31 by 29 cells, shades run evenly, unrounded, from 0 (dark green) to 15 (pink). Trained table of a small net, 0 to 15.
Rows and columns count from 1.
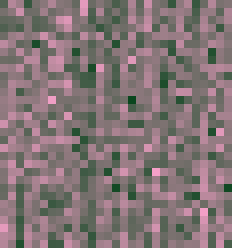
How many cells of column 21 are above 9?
6
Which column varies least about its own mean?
2
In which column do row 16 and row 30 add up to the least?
12
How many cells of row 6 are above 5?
23
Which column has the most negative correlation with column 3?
10
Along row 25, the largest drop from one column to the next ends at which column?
17
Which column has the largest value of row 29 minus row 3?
1
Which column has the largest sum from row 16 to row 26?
26
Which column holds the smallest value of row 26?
7
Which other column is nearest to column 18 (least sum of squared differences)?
25
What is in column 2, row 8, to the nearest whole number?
6
